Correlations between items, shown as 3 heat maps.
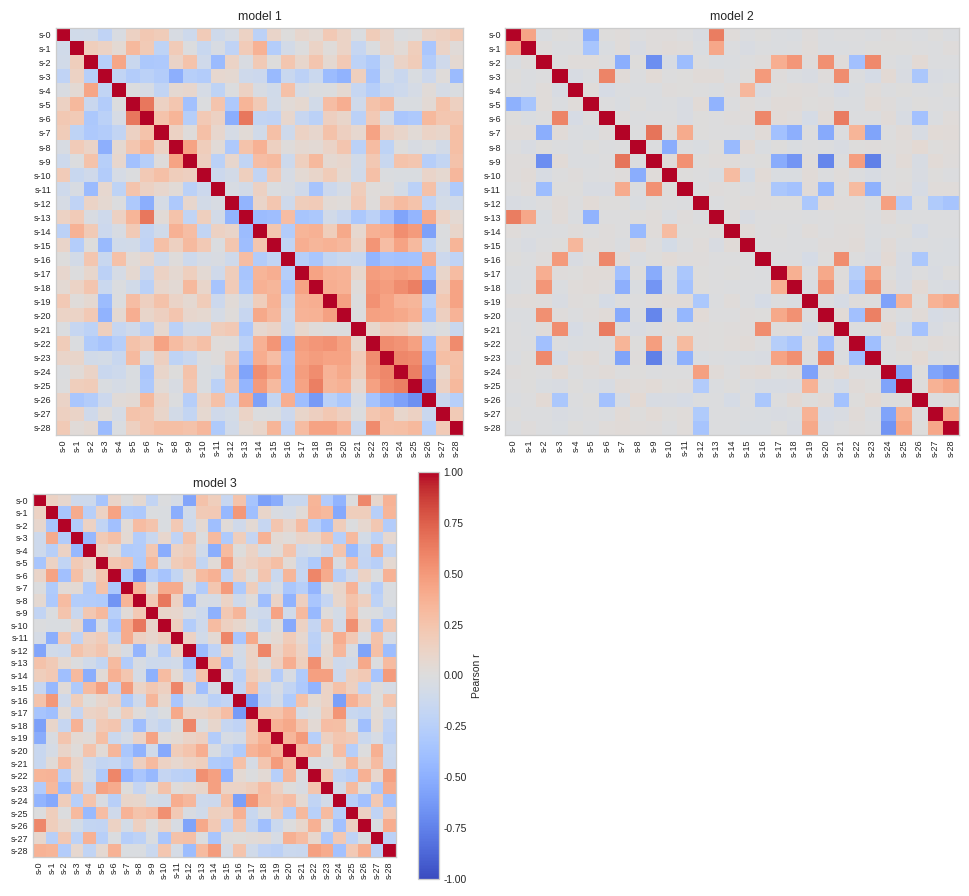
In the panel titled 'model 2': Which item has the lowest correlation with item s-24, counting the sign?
s-28
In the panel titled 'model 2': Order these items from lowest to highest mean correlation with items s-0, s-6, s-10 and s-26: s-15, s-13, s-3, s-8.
s-8, s-15, s-3, s-13
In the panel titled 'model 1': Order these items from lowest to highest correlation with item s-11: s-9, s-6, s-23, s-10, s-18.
s-18, s-9, s-10, s-23, s-6
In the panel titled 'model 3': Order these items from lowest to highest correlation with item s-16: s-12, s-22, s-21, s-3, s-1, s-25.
s-12, s-22, s-3, s-21, s-25, s-1
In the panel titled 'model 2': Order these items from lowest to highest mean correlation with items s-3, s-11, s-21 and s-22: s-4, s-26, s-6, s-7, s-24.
s-26, s-4, s-24, s-7, s-6
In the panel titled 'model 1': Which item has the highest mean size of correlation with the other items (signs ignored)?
s-22
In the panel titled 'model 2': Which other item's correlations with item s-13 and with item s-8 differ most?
s-0
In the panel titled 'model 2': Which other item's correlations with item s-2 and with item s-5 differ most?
s-9
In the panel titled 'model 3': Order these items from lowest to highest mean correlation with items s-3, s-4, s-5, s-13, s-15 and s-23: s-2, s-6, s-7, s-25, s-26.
s-2, s-26, s-7, s-25, s-6
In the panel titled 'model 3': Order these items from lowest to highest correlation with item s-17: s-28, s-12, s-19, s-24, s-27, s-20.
s-28, s-27, s-12, s-19, s-20, s-24
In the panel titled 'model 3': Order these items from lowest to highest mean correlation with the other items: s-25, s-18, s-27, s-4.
s-4, s-27, s-18, s-25
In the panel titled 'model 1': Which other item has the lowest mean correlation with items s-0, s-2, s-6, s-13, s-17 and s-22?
s-3
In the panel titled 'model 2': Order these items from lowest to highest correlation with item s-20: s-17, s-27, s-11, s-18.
s-11, s-27, s-17, s-18
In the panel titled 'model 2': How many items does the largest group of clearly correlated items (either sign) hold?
9
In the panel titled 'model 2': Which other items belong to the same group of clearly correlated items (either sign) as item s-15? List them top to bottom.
s-4
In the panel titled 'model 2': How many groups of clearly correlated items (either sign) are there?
6
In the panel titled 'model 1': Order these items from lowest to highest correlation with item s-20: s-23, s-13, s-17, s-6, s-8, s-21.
s-13, s-21, s-6, s-8, s-17, s-23
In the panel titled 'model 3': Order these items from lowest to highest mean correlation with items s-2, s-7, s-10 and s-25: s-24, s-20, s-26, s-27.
s-20, s-27, s-24, s-26
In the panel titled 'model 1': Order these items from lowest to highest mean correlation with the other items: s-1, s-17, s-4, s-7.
s-4, s-1, s-7, s-17
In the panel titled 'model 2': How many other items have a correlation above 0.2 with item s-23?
4
